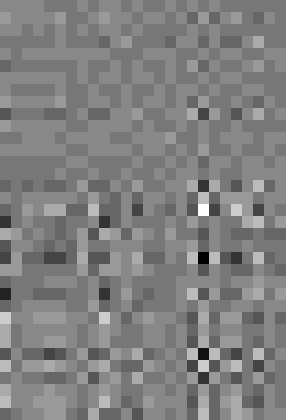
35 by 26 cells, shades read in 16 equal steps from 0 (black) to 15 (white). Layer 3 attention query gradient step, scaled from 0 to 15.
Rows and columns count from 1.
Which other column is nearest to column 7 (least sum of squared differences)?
15
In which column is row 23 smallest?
19
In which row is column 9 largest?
18
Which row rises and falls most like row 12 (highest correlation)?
5
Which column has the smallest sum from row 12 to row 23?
1
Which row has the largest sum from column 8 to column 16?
27
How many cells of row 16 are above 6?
17
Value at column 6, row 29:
9
